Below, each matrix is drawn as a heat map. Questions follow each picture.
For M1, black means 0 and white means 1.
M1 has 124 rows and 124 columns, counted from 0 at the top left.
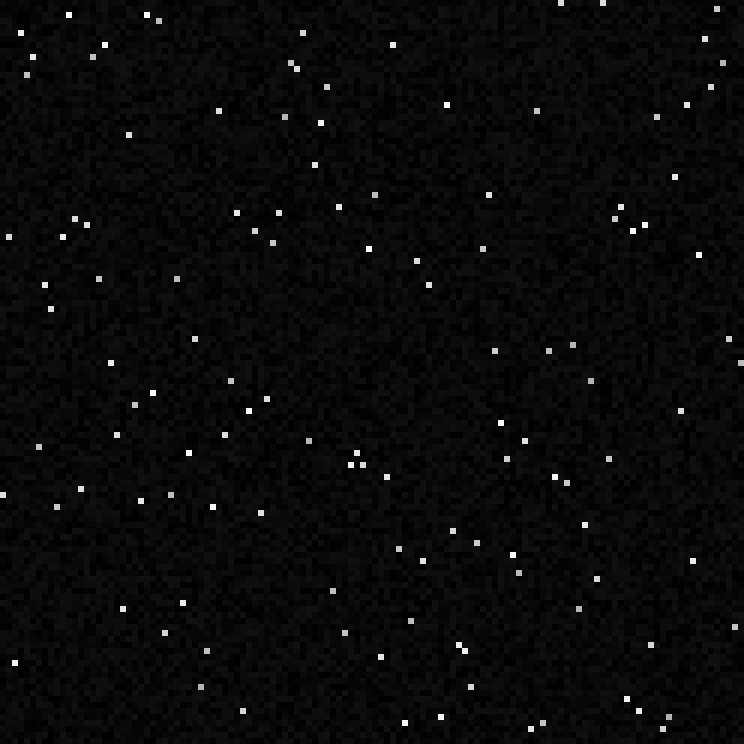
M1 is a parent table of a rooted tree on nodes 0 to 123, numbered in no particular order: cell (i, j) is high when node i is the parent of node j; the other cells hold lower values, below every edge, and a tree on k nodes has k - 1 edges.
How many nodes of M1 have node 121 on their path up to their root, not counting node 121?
9
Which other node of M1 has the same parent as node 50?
3
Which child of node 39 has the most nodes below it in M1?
10
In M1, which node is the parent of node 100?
0
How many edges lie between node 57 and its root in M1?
6
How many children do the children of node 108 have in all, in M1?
4
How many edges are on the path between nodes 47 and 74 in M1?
3
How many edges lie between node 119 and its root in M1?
8
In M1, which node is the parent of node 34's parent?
107
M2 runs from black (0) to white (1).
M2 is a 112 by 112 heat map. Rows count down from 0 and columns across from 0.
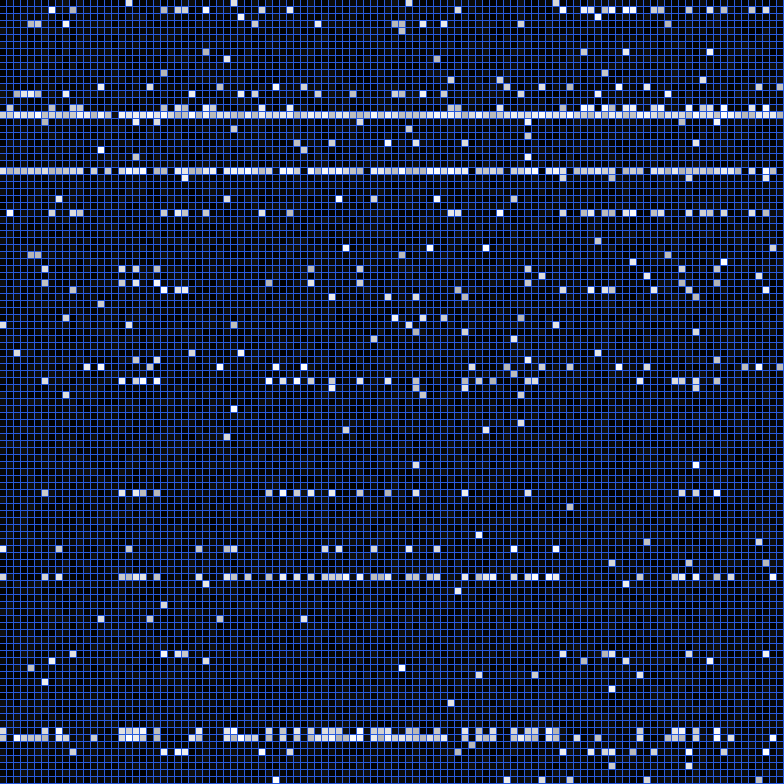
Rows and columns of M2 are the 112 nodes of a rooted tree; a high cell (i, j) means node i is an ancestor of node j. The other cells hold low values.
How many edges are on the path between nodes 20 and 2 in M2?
8
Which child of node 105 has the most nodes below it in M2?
82
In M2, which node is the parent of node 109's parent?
25
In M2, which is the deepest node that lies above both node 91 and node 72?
16
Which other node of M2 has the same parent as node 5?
95
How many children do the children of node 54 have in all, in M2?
4
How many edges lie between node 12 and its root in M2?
2
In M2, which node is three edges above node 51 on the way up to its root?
40
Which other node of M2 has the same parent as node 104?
35
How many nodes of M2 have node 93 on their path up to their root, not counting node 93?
9
